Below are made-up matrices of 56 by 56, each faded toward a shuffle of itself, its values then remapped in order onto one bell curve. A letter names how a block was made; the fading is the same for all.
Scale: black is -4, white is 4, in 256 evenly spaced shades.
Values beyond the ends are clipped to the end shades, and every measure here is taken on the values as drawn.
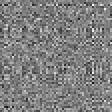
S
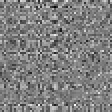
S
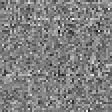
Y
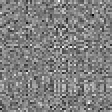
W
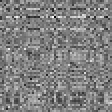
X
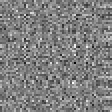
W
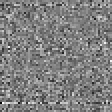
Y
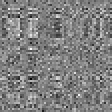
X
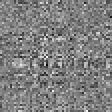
S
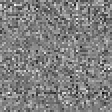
Y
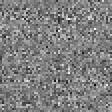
Y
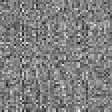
W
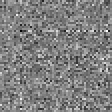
Y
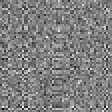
X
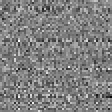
S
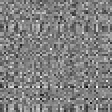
X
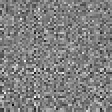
S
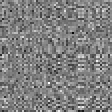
X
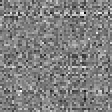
S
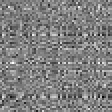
X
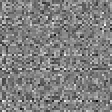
S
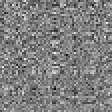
W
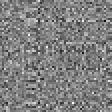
S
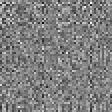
W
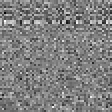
S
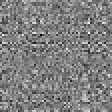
S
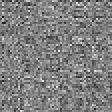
W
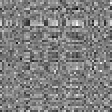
X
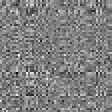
X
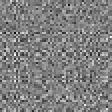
X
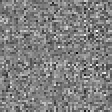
Y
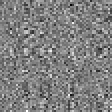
W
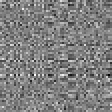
X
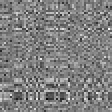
X
